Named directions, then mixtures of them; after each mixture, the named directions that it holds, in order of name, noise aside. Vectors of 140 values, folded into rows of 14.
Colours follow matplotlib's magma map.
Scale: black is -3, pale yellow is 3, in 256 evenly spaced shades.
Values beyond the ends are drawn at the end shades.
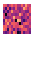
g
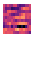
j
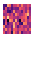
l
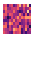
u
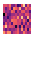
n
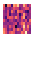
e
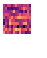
j, l, u.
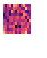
e, n.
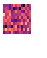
j, n.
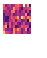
e, n, u.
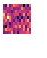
l, n, u.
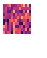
l, n, u.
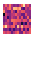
j, n.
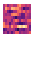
j.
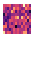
e, n, u.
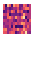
e, j.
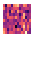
e.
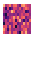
e, g, n.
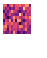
g, u.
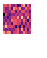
n.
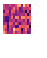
e, u.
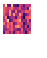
e, l.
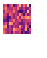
u.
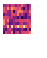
j, l, u.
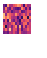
l, n.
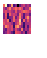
e, l, n.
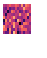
g, l.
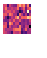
u.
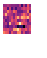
g, j, u.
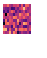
g, j, l.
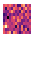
g, n.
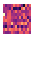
j, n.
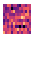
j, l, n.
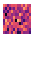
g.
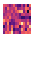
l, u.
